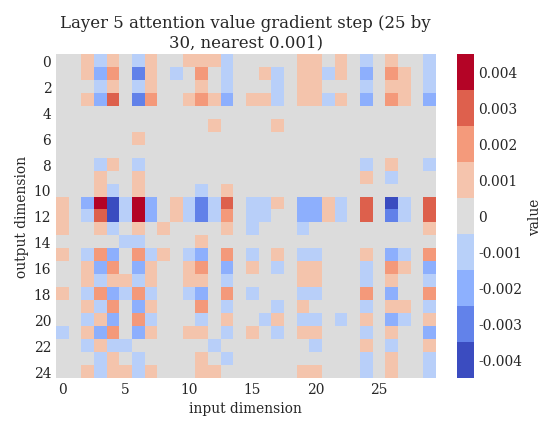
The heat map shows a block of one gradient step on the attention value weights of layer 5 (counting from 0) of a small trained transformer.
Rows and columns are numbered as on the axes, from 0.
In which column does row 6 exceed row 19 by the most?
6
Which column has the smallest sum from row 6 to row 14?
4
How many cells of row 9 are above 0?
3
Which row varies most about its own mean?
11
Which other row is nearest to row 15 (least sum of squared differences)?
18
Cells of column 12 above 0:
4
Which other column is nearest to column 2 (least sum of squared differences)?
20
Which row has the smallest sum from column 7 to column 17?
12
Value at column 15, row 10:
0
